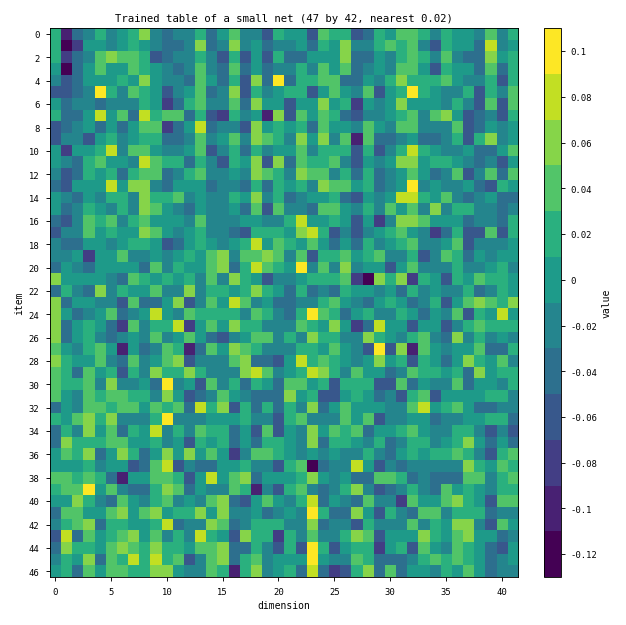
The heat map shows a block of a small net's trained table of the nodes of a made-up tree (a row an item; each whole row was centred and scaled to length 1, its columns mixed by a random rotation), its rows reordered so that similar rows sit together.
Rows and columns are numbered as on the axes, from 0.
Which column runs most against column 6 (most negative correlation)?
16
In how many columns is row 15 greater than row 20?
12
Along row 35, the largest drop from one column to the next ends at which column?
24
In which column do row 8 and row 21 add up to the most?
31
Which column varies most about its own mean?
23
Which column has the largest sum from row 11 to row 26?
18
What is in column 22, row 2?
-0.04
